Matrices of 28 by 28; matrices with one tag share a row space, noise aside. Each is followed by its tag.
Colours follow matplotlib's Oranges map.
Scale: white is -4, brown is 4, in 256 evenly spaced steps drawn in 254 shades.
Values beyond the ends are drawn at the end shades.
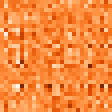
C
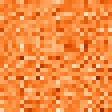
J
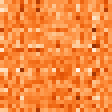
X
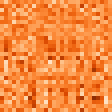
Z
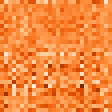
Z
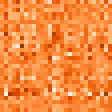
C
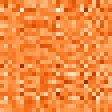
J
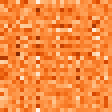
X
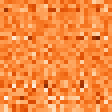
Z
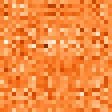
Z
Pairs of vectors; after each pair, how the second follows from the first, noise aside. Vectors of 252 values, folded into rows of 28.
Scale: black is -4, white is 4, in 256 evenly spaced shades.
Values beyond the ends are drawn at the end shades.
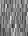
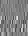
reversed, partly zeroed.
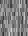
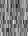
reversed, negated.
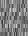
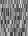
wrapped around, negated.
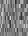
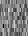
wrapped around, negated.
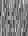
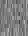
reversed, shrunk.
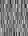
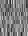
reversed, negated.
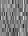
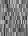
reversed, negated.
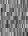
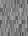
reversed, negated, shrunk.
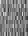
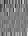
reversed, partly zeroed.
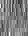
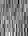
reversed, negated.
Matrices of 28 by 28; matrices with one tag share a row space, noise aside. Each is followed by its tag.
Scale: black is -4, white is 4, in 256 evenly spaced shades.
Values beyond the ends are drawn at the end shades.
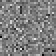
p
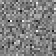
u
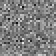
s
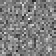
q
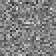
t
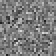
t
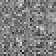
s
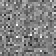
u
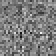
s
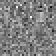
s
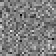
p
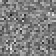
p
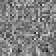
t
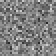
t
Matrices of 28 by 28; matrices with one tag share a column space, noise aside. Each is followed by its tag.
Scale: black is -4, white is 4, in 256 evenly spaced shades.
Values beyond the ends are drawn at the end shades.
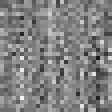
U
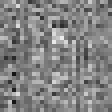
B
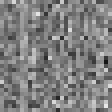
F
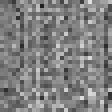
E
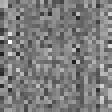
U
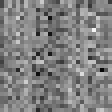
U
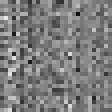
U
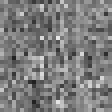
F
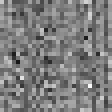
F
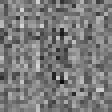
B
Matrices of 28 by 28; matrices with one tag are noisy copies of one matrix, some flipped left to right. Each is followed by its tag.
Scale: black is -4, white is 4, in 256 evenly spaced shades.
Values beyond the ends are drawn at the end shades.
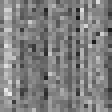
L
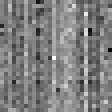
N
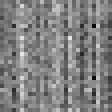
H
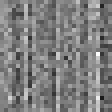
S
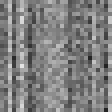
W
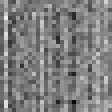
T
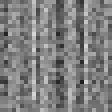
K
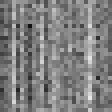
H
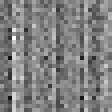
S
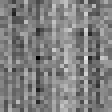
N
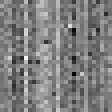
N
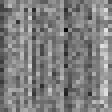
L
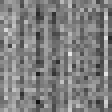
T
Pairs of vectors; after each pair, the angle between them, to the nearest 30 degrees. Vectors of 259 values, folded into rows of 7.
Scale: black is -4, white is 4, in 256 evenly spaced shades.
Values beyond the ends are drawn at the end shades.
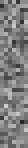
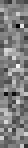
90 degrees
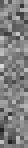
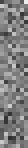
60 degrees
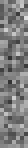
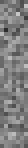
150 degrees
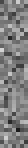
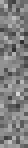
90 degrees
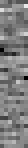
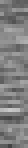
90 degrees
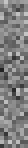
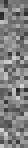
150 degrees
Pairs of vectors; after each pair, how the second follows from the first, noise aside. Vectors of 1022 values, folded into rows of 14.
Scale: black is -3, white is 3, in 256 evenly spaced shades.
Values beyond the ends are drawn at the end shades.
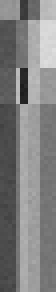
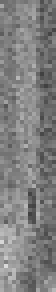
reversed, shrunk.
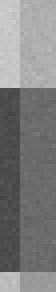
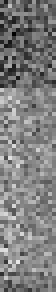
negated, partly zeroed.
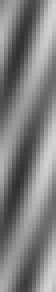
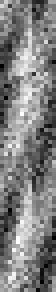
wrapped around.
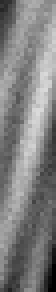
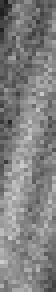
reversed, shrunk.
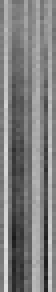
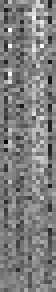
reversed, negated, partly zeroed.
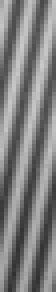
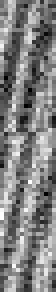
wrapped around.
